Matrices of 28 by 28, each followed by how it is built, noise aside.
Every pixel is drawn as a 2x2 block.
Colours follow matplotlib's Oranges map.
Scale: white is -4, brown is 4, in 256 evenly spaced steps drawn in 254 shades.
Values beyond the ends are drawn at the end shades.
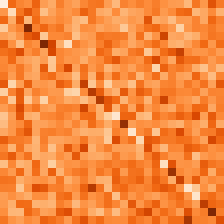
diagonal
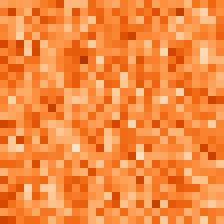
blocks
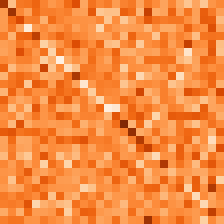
diagonal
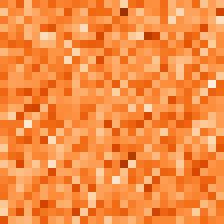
Hankel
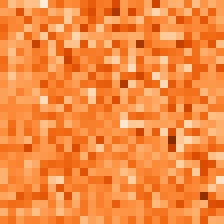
upper triangular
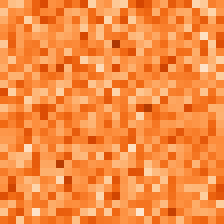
repeating columns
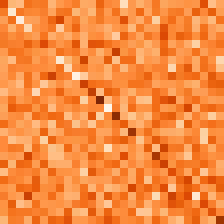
diagonal
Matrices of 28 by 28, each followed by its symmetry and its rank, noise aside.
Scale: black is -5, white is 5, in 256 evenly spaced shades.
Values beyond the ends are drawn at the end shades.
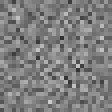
no symmetry, rank eight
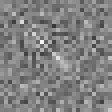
symmetric, rank six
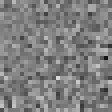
no symmetry, rank seven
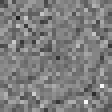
symmetric, rank eight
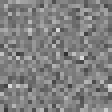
no symmetry, rank seven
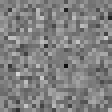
symmetric, rank eight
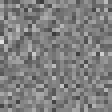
antisymmetric, rank eight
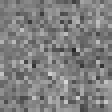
antisymmetric, rank eight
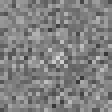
symmetric, rank seven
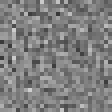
antisymmetric, rank eight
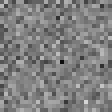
symmetric, rank six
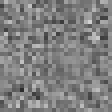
antisymmetric, rank six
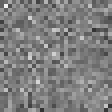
symmetric, rank seven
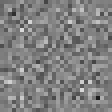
symmetric, rank seven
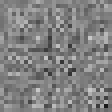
symmetric, rank six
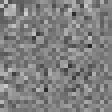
symmetric, rank six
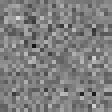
no symmetry, rank seven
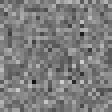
symmetric, rank seven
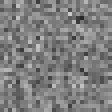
no symmetry, rank seven
